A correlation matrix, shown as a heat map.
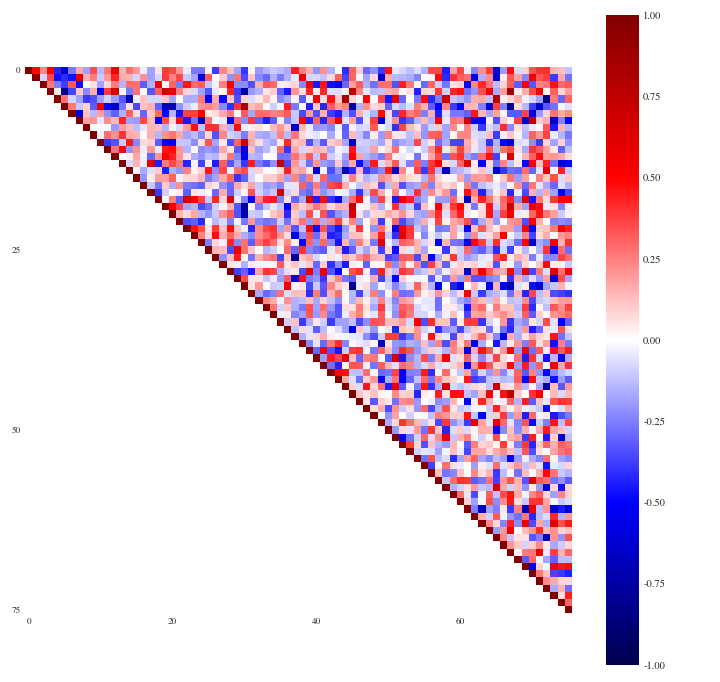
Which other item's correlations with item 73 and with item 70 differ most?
7
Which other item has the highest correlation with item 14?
72
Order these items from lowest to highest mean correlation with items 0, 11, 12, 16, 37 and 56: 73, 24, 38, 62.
24, 62, 38, 73
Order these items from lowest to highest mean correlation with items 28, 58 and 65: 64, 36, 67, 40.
36, 64, 67, 40
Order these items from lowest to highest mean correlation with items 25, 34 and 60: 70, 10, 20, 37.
37, 10, 70, 20
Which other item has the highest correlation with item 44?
4
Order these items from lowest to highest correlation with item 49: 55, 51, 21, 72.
21, 72, 55, 51
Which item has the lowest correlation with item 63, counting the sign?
61
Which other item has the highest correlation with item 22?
18
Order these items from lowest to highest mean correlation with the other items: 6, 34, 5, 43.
5, 43, 6, 34
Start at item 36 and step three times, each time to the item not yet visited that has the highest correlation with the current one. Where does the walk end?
10
